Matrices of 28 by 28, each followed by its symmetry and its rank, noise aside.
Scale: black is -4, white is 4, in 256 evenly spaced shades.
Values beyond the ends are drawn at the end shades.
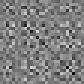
symmetric, rank three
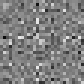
symmetric, rank four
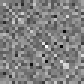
symmetric, rank six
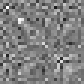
symmetric, rank four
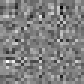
antisymmetric, rank four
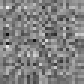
no symmetry, rank four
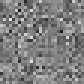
antisymmetric, rank six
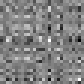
no symmetry, rank three
